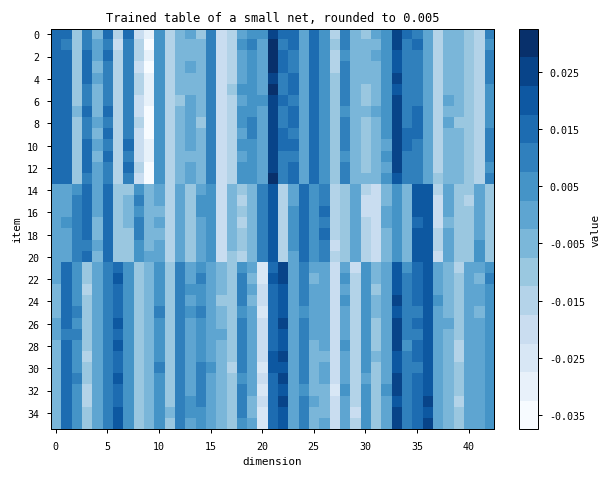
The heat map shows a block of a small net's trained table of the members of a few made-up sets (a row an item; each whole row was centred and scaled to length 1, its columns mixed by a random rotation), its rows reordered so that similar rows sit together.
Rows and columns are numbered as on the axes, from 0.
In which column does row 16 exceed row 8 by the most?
9
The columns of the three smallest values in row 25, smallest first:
20, 27, 29
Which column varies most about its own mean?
6
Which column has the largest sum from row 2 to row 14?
21
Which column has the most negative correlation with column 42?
8
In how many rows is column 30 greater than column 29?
15
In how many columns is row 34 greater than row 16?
18
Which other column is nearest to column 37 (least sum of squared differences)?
40
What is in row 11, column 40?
-0.01
